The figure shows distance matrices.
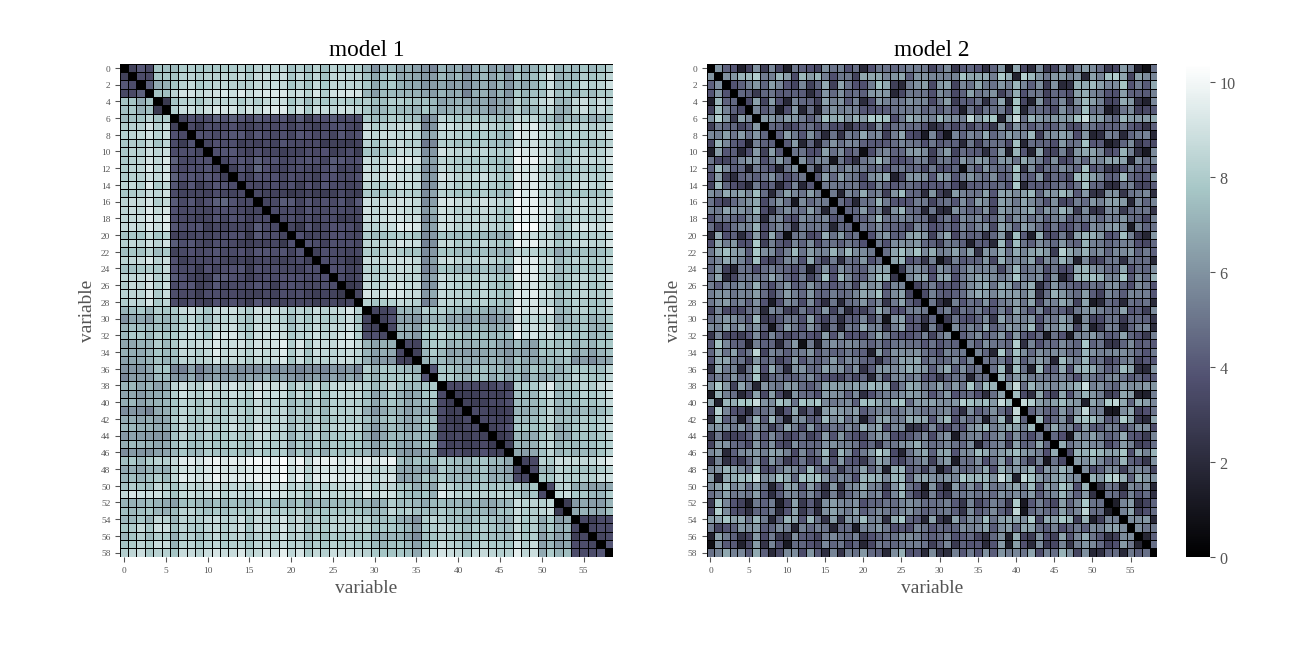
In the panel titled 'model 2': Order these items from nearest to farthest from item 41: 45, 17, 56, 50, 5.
5, 56, 45, 50, 17
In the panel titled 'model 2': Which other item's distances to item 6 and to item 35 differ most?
22
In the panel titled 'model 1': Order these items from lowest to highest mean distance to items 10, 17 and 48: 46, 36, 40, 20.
20, 36, 46, 40
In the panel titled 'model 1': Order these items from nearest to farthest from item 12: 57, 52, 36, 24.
24, 36, 52, 57
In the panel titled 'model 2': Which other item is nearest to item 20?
10
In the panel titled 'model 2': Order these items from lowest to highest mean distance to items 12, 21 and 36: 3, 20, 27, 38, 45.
20, 45, 3, 27, 38
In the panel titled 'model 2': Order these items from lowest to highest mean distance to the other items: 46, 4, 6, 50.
4, 50, 46, 6
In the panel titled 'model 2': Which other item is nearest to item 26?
43
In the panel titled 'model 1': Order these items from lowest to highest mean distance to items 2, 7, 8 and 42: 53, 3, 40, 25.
25, 40, 3, 53
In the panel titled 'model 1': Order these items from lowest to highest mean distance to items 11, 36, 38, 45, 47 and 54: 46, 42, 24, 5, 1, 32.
46, 42, 24, 1, 5, 32
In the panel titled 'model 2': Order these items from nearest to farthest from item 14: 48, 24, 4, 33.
33, 4, 24, 48
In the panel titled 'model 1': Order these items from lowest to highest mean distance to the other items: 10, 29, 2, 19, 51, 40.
10, 19, 40, 2, 29, 51
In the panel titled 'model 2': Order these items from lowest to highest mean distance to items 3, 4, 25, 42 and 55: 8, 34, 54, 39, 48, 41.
39, 41, 34, 8, 48, 54
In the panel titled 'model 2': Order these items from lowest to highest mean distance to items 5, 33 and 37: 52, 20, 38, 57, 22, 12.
12, 52, 57, 20, 22, 38
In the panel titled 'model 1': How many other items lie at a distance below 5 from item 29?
3
